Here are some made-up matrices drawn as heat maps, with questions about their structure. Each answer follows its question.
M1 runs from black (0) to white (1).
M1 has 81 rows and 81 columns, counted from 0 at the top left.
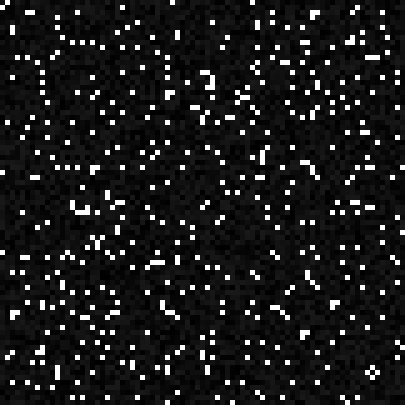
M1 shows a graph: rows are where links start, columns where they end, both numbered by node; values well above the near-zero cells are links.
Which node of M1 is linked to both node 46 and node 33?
node 80
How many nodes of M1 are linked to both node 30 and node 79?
3
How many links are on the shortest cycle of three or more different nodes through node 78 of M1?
3
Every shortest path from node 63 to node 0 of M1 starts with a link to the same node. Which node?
node 21
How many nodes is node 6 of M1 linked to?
4
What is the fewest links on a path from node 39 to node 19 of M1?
4
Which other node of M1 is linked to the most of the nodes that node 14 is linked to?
node 22
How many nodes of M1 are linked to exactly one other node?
1
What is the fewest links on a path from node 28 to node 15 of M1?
2
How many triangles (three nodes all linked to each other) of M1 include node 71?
2
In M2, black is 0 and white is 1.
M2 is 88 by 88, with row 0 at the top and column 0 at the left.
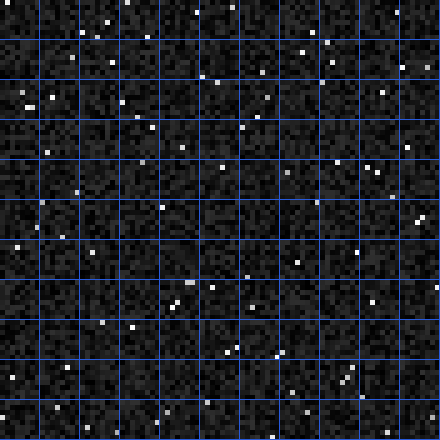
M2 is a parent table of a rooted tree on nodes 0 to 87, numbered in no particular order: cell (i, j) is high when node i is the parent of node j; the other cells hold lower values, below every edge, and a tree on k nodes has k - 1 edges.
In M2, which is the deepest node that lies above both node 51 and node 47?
82
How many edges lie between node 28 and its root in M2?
7
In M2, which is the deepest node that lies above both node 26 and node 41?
73
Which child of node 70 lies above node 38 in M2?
56
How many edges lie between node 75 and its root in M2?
3
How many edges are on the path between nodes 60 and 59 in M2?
9
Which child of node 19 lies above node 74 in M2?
10
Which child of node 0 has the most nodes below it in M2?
25
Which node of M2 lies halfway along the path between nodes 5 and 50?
4
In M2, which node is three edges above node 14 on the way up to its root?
29
